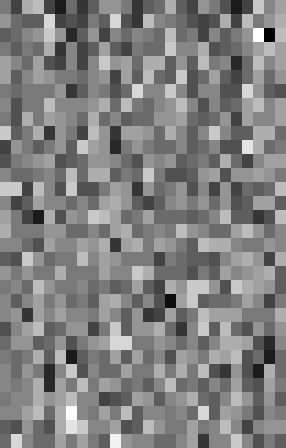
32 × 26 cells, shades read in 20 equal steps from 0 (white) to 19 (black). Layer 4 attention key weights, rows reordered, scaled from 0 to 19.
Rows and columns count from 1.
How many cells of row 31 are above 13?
1
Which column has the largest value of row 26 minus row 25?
12
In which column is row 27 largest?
24
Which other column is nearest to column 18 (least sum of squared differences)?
22
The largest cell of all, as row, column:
3, 25
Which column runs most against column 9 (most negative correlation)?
4
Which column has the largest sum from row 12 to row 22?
15
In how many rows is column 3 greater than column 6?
20
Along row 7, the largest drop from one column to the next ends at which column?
23
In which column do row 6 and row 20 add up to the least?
14
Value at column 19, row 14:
9
